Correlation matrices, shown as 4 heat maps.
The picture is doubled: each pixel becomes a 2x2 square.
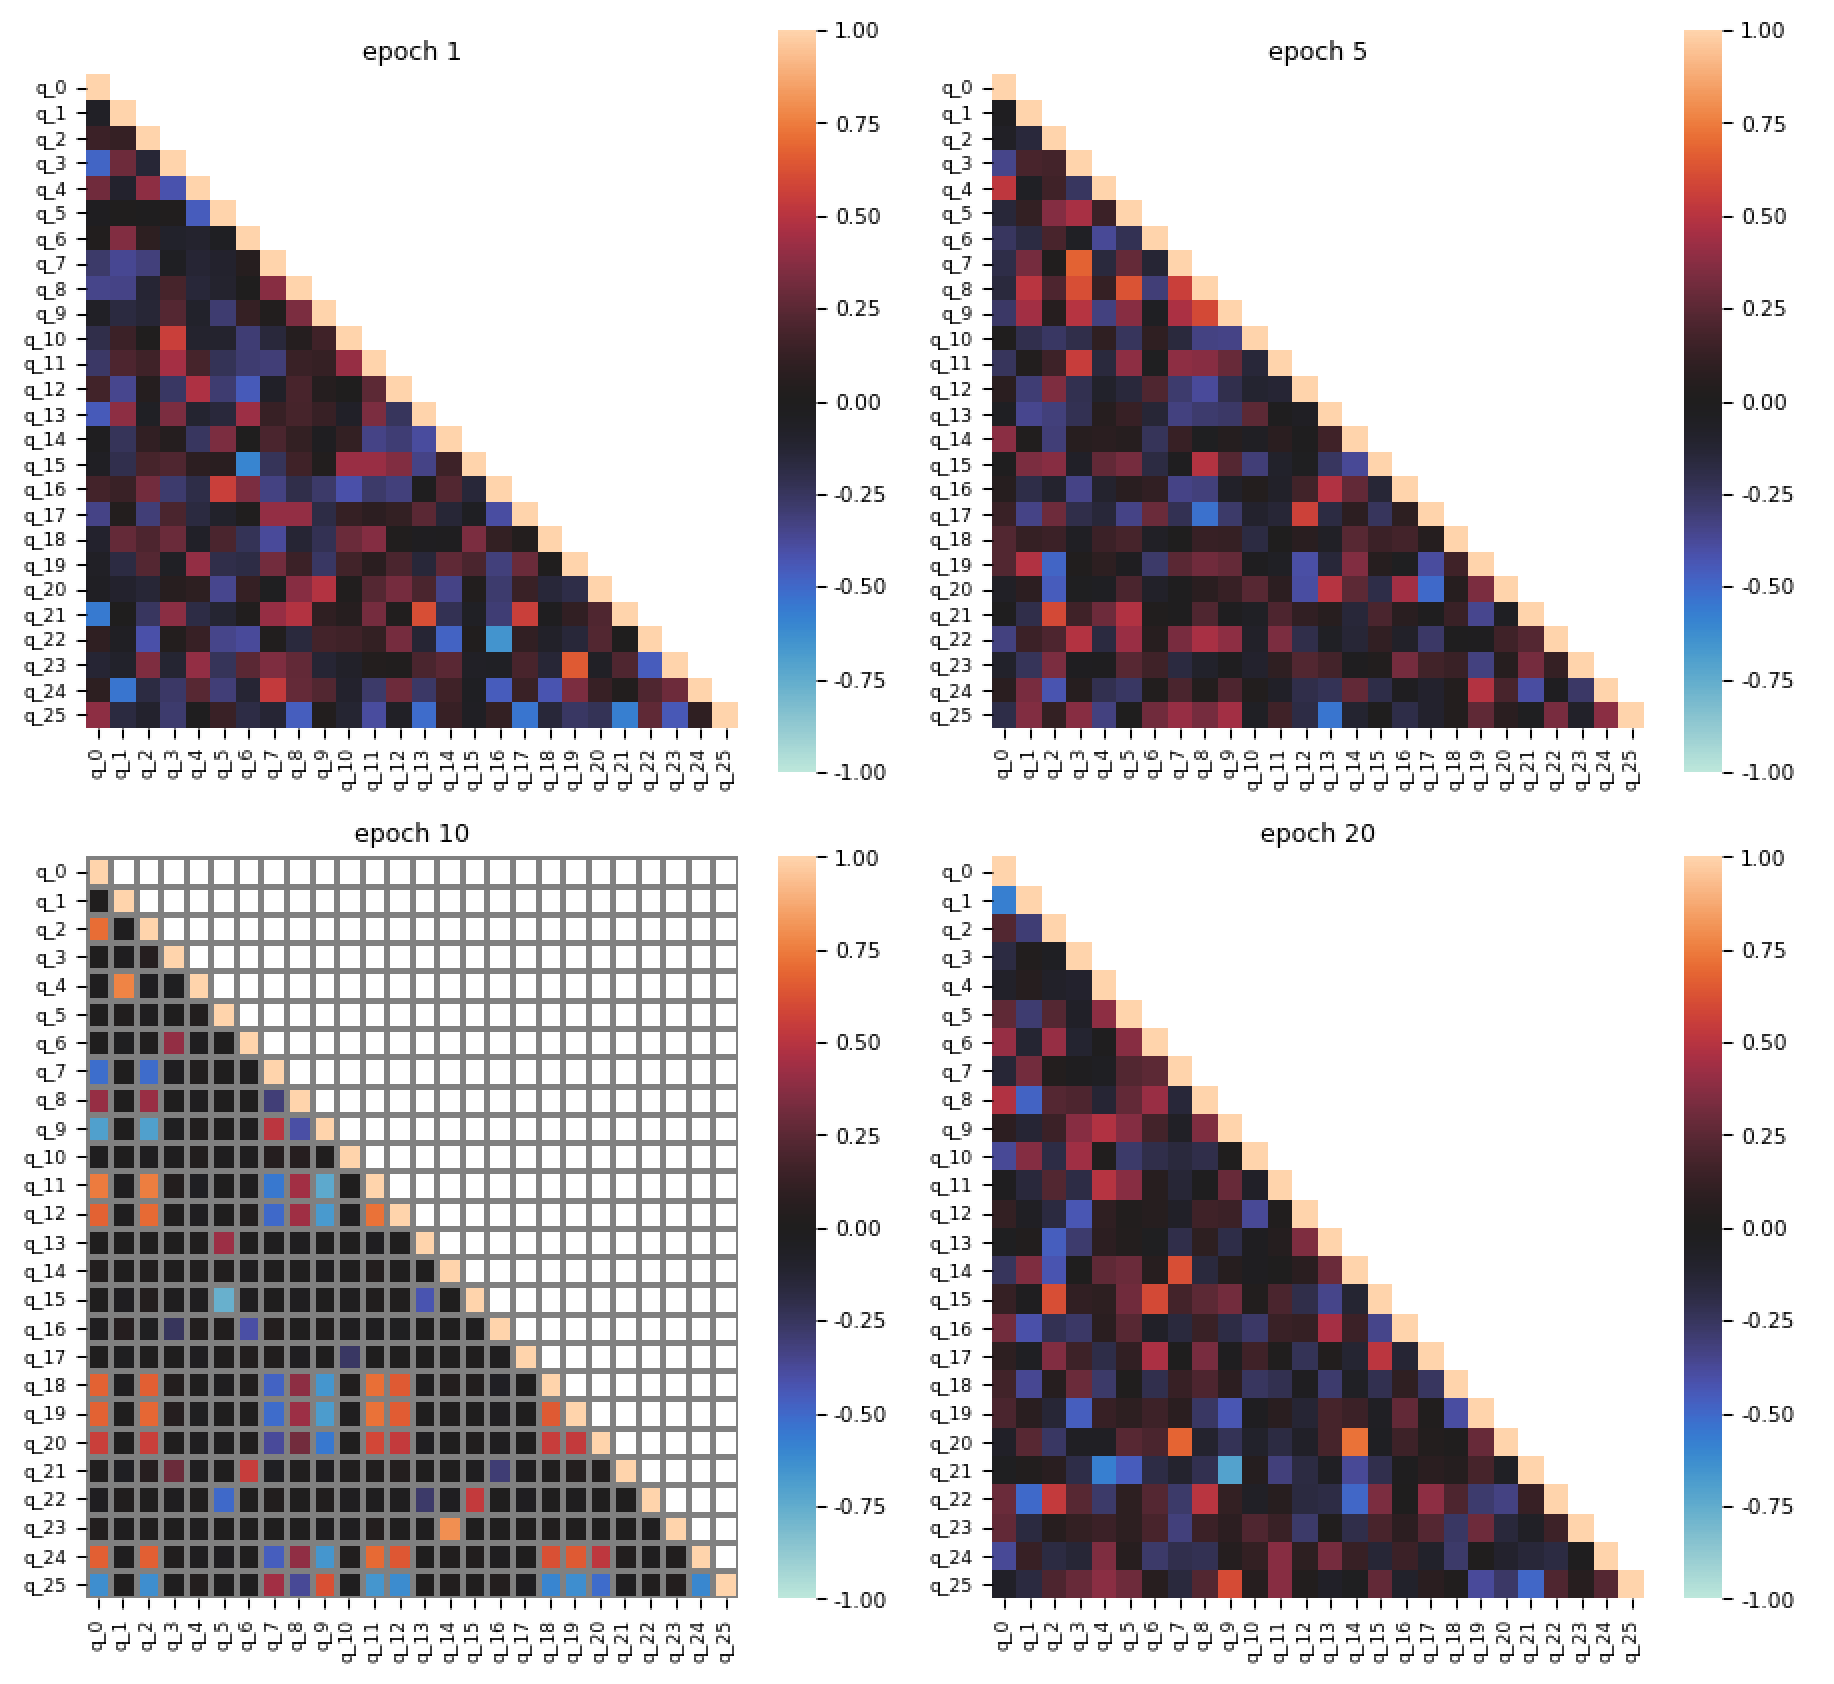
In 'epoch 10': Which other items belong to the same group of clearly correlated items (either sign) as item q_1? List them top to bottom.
q_4
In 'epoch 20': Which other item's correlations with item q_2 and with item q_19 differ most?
q_22
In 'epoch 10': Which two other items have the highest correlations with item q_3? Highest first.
q_6, q_21
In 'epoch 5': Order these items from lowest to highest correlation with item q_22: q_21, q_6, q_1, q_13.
q_13, q_6, q_1, q_21
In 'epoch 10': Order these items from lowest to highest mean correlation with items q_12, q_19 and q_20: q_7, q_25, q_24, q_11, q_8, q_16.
q_25, q_7, q_16, q_8, q_24, q_11
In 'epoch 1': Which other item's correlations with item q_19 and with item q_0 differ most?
q_23
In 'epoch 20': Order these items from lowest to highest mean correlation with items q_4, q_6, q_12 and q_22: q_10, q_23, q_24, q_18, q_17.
q_10, q_18, q_24, q_23, q_17
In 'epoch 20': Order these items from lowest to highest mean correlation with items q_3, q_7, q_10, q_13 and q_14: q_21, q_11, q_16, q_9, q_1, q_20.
q_21, q_11, q_16, q_9, q_1, q_20
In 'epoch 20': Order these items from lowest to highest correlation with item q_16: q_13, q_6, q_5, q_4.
q_6, q_4, q_5, q_13
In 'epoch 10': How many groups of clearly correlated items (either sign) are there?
6
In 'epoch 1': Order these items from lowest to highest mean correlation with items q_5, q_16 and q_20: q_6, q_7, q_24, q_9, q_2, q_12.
q_24, q_7, q_12, q_9, q_2, q_6
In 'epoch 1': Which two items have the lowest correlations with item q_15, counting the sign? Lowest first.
q_6, q_13
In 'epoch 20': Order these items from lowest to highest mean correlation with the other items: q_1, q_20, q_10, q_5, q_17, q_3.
q_1, q_10, q_3, q_20, q_17, q_5
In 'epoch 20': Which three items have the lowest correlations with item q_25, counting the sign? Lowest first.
q_21, q_19, q_20
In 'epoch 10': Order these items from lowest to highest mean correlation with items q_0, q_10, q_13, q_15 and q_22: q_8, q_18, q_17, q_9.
q_9, q_17, q_8, q_18
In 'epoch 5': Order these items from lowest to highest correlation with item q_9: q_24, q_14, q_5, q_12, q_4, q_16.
q_4, q_12, q_16, q_14, q_24, q_5
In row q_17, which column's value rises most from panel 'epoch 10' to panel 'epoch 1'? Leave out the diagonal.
q_21
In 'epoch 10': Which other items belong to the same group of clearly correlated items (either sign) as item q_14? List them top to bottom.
q_23
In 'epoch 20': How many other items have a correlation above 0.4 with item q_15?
3
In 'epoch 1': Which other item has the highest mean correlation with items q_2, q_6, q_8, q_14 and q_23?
q_19
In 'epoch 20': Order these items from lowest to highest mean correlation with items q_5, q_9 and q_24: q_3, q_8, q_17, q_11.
q_17, q_3, q_8, q_11
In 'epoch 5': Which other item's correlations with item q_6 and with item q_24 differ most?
q_19
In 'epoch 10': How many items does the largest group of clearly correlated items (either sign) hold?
12
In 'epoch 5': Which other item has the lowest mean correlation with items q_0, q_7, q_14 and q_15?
q_6
